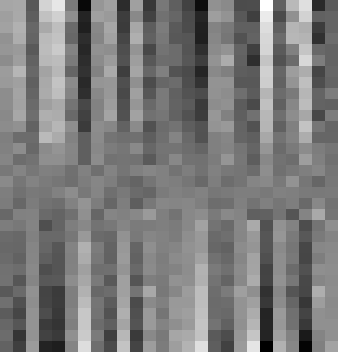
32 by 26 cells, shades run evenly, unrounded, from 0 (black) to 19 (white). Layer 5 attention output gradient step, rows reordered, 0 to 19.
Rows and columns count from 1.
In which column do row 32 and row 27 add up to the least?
21
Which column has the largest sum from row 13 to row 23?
7
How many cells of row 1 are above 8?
14
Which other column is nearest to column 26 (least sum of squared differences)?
3
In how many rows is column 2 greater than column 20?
17
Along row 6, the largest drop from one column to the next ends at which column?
22
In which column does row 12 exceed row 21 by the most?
24
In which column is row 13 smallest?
16
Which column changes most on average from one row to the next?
25
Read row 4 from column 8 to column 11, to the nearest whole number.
10 12 5 13
